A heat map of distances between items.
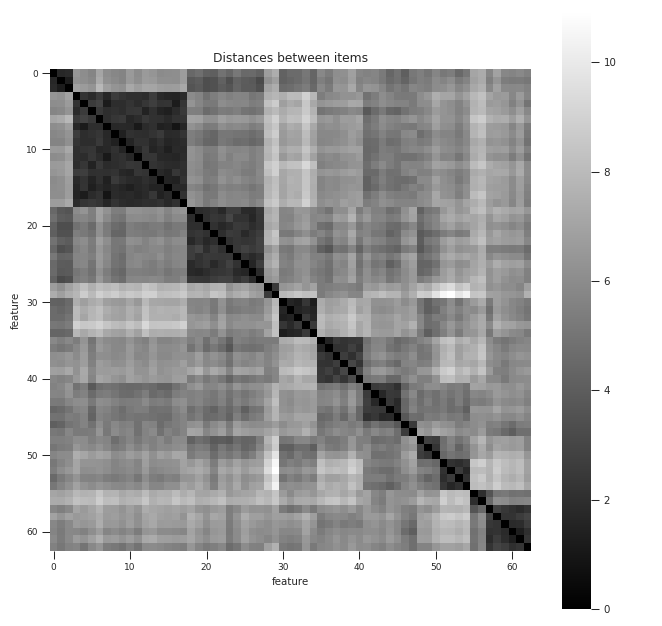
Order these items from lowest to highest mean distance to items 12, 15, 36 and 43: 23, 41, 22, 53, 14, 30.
14, 41, 23, 22, 53, 30
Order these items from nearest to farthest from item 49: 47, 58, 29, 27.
27, 47, 58, 29
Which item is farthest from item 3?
33
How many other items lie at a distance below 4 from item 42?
4
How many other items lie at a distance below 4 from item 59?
5
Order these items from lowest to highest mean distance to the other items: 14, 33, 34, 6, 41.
14, 41, 6, 34, 33
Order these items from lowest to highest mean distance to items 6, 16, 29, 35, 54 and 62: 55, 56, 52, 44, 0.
44, 0, 52, 55, 56
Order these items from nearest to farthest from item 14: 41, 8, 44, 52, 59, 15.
15, 8, 41, 44, 52, 59
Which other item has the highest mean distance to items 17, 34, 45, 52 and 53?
29
